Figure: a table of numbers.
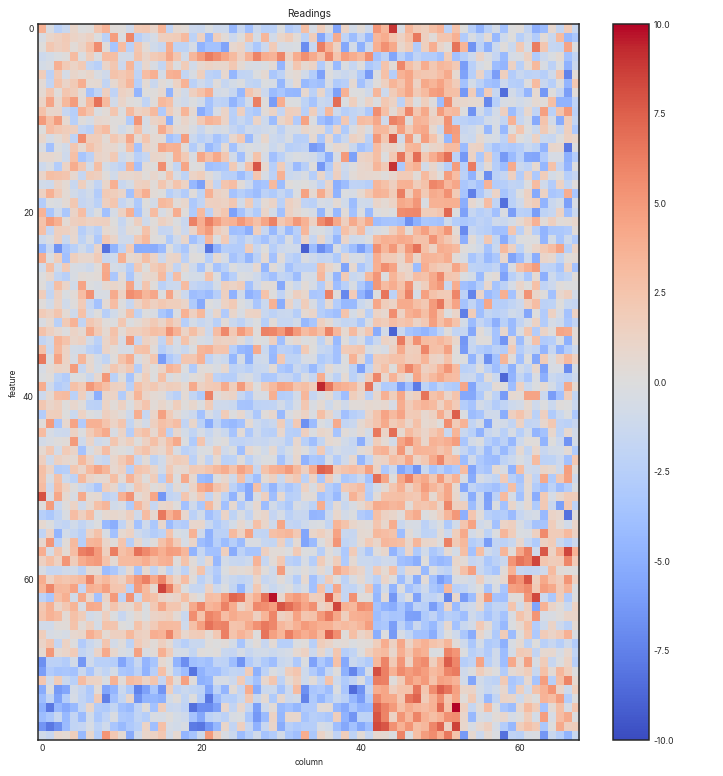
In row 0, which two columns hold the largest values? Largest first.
44, 42
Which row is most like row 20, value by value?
5
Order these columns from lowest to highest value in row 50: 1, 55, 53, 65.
53, 65, 55, 1
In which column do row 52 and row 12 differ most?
51
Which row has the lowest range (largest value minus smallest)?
41
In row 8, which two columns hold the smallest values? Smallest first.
56, 29
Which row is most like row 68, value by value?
11
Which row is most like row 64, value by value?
21
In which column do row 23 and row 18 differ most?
54
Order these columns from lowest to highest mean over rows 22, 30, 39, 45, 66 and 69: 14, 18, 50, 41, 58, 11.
58, 18, 11, 41, 14, 50
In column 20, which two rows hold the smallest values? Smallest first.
76, 74
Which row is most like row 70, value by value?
75
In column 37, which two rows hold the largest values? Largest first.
63, 8
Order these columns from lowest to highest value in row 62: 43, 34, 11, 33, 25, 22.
43, 34, 22, 33, 11, 25
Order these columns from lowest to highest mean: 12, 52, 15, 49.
12, 15, 49, 52
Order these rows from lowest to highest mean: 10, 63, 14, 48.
14, 10, 48, 63
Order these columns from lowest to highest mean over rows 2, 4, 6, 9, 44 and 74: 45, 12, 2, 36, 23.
23, 12, 2, 36, 45
